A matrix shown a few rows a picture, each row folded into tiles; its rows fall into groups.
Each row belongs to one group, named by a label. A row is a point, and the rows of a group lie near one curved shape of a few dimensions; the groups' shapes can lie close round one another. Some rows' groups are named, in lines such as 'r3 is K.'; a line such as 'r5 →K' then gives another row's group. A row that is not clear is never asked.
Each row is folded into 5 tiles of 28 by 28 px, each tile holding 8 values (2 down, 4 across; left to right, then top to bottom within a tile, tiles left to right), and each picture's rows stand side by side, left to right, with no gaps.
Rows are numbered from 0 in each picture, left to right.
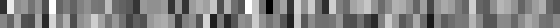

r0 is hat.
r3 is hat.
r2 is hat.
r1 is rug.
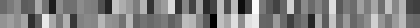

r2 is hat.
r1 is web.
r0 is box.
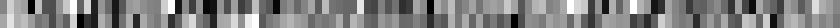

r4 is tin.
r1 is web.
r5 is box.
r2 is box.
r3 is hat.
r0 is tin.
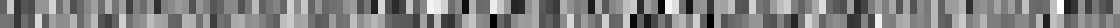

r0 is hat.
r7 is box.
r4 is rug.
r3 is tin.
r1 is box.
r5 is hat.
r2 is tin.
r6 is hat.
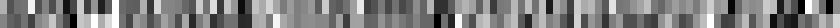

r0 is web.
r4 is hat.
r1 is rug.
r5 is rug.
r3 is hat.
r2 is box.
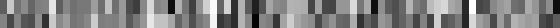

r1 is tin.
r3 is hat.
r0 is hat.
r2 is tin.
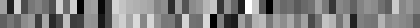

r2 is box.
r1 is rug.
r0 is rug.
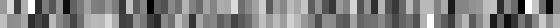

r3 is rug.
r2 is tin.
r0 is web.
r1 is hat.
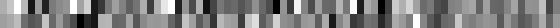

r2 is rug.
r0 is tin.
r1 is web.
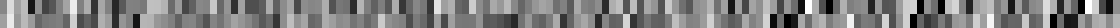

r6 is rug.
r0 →tin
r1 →tin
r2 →box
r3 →hat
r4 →rug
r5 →rug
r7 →rug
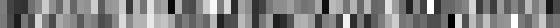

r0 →hat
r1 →tin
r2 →rug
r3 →hat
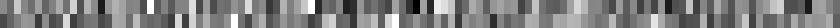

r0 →rug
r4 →tin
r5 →box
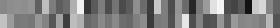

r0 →box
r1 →box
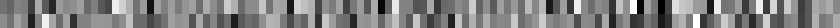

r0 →box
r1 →hat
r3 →hat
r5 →rug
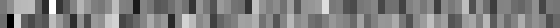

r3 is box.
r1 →box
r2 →box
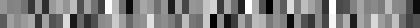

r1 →rug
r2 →hat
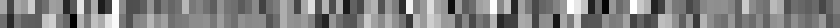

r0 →web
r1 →box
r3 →tin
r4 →tin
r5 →box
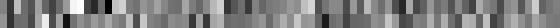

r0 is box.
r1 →box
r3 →box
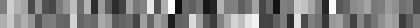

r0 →tin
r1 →web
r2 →hat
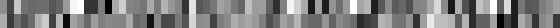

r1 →hat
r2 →tin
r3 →tin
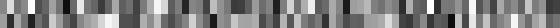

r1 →tin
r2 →web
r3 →hat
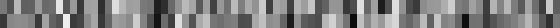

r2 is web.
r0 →rug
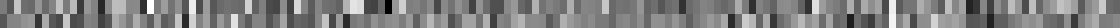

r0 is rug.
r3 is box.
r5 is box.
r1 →hat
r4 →box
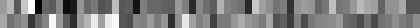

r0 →web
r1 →box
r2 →hat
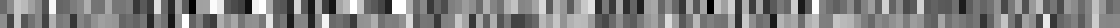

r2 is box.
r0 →hat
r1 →box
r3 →hat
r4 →web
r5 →web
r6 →box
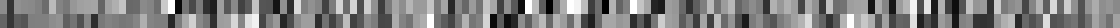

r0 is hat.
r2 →rug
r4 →tin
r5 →web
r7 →rug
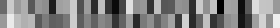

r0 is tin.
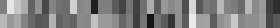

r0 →tin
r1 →hat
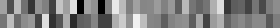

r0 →rug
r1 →box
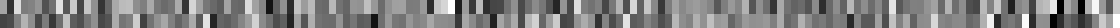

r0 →rug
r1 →rug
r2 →hat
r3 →web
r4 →rug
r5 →box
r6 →hat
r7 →rug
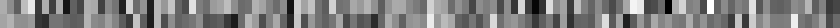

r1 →hat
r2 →hat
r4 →box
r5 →hat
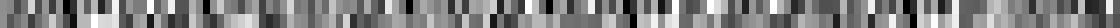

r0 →web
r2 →rug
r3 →rug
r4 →web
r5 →tin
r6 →web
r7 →tin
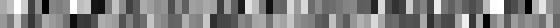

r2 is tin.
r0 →tin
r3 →box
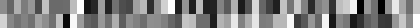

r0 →box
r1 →web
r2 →rug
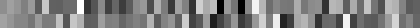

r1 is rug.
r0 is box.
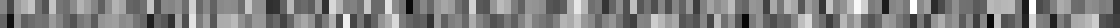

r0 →hat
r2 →rug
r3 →hat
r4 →tin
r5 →web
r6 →tin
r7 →hat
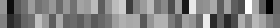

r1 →rug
